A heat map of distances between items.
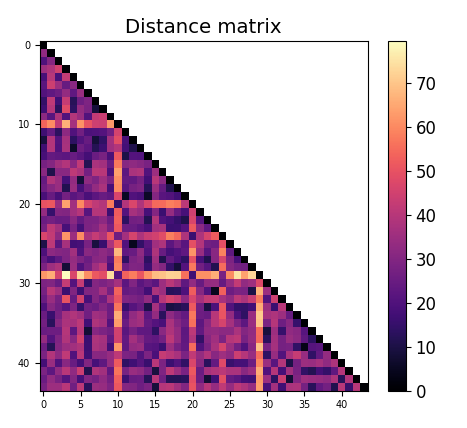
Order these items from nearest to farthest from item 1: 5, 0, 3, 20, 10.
0, 3, 5, 20, 10
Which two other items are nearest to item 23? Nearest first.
31, 28
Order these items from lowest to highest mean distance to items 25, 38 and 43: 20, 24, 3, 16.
16, 3, 24, 20
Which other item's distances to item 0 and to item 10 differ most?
26
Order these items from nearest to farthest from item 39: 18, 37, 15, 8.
15, 37, 8, 18
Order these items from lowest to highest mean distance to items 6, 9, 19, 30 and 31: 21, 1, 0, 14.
14, 21, 0, 1
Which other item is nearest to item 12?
25
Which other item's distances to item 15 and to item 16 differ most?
43
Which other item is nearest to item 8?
7
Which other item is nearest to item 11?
19
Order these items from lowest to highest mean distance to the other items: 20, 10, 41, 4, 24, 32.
4, 41, 32, 24, 20, 10
